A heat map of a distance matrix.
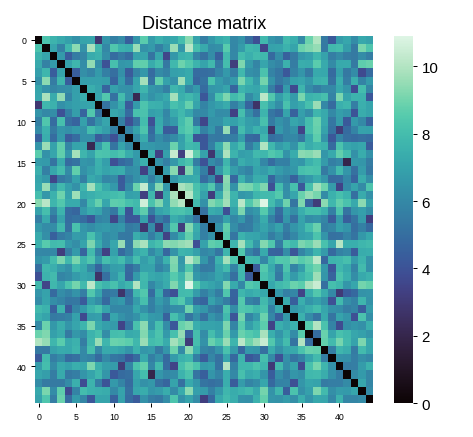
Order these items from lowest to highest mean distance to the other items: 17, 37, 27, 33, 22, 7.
22, 17, 33, 7, 27, 37
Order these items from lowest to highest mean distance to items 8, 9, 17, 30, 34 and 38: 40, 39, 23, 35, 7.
39, 23, 40, 35, 7
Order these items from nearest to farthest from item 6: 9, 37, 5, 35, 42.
42, 9, 37, 5, 35
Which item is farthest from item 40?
25
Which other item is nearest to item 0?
8
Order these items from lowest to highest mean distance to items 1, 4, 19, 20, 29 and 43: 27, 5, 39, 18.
39, 5, 27, 18
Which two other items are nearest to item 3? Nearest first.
26, 9
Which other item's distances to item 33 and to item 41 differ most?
15
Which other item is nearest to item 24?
17
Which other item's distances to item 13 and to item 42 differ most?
7
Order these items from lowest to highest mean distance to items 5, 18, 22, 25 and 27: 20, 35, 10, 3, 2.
10, 2, 35, 3, 20
